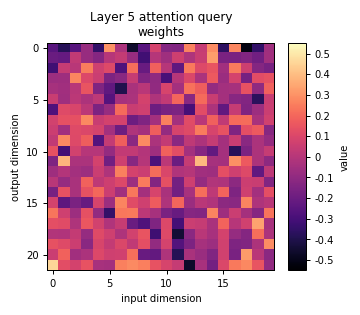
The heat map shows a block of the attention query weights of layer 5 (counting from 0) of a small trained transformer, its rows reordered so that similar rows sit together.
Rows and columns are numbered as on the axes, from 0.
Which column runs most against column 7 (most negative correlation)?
12
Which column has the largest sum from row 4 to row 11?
13
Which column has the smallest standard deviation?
2
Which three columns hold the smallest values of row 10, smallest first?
16, 1, 14
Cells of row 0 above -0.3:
14
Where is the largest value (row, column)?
21, 0
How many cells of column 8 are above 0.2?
3
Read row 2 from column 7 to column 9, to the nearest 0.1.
0.2 -0.2 0.2
